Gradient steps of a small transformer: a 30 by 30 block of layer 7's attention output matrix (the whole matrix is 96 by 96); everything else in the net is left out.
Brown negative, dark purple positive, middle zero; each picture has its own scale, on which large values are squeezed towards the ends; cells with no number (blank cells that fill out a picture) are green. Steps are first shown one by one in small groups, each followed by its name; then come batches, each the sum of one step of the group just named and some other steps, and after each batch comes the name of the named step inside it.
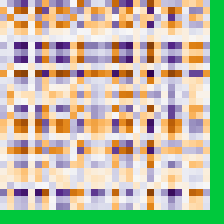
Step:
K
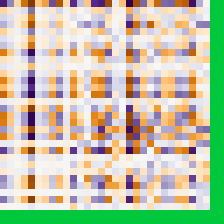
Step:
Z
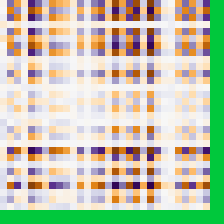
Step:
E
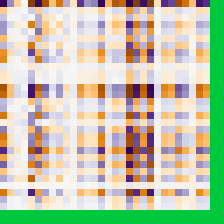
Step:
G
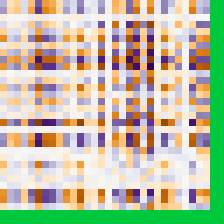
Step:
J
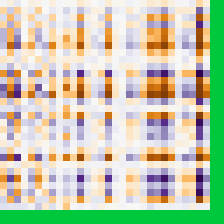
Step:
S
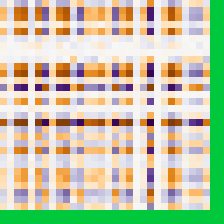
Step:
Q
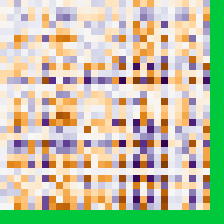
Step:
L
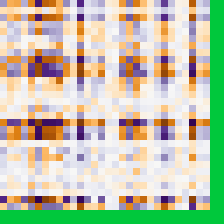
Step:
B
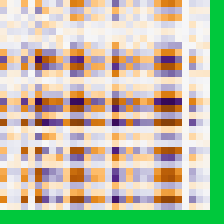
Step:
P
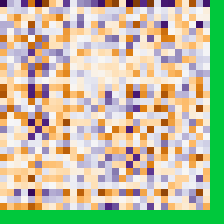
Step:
G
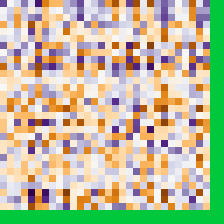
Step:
J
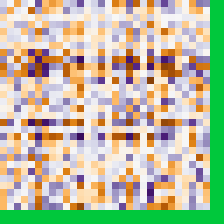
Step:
J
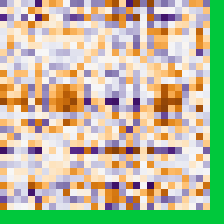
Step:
E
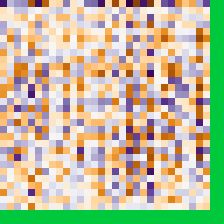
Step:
G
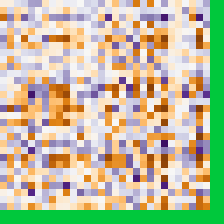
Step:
L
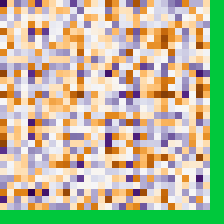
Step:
S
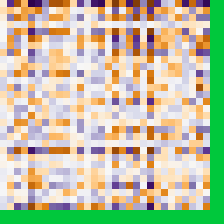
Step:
E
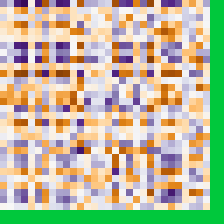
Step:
K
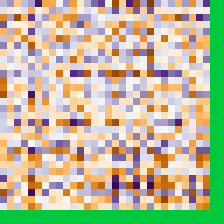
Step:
E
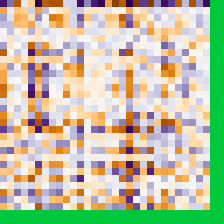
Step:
G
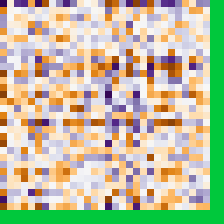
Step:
P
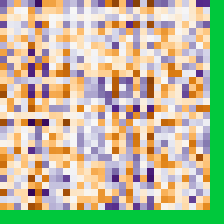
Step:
J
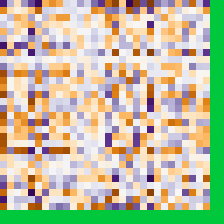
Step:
E
